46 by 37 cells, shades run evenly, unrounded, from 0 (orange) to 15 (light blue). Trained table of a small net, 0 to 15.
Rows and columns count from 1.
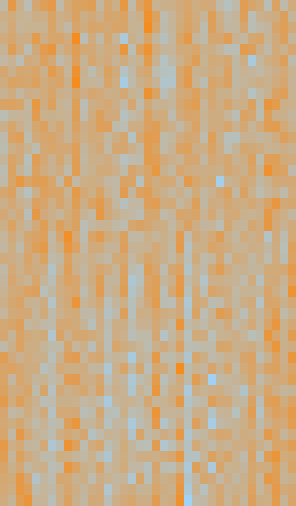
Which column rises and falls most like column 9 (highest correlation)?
37
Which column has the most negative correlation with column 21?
10
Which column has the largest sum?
17
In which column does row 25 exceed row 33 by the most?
1
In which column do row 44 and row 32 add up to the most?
24
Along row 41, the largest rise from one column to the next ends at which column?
21
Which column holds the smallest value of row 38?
20
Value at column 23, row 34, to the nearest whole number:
0
